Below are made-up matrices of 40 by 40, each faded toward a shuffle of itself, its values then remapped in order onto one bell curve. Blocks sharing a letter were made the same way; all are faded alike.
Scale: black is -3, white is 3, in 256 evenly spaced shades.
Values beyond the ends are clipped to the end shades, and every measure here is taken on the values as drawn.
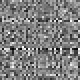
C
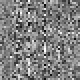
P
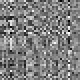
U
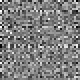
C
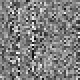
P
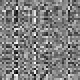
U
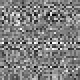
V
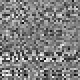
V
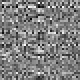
C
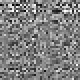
C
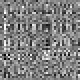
C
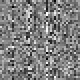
P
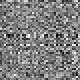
V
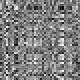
U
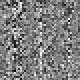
P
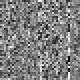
P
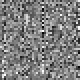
P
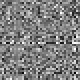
C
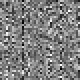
P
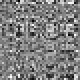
V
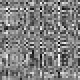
U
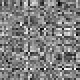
V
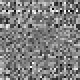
C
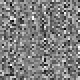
P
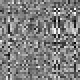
C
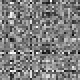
C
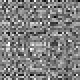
V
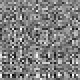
C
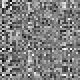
C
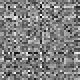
C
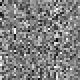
P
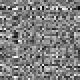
V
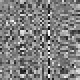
U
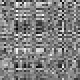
U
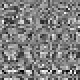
V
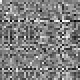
C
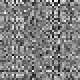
C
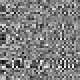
C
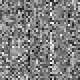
P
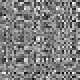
V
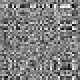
V
